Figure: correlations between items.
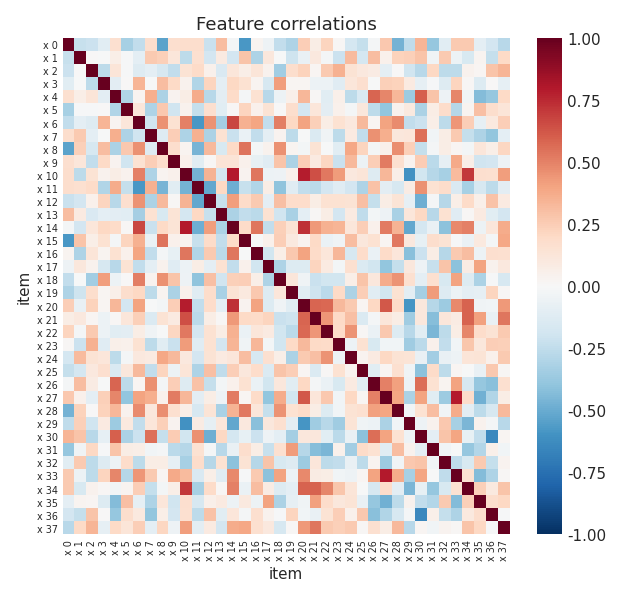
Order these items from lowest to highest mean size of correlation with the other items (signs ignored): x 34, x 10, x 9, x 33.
x 9, x 34, x 33, x 10
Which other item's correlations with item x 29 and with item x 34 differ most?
x 10
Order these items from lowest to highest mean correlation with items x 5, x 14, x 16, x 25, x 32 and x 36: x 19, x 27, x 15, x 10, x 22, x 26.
x 26, x 27, x 22, x 15, x 19, x 10
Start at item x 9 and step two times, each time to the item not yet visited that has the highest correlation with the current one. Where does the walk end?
x 33
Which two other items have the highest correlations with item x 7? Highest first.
x 30, x 26
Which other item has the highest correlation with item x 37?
x 21
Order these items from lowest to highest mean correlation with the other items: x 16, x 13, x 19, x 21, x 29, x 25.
x 29, x 13, x 19, x 25, x 16, x 21
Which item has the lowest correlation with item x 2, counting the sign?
x 18
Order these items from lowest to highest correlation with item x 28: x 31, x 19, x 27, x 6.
x 19, x 31, x 27, x 6
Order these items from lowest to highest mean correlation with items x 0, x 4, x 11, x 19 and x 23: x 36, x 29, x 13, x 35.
x 29, x 35, x 36, x 13
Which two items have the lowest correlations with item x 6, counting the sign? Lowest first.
x 11, x 13
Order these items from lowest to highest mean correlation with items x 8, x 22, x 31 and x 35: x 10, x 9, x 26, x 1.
x 26, x 9, x 1, x 10
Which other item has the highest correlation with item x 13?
x 0
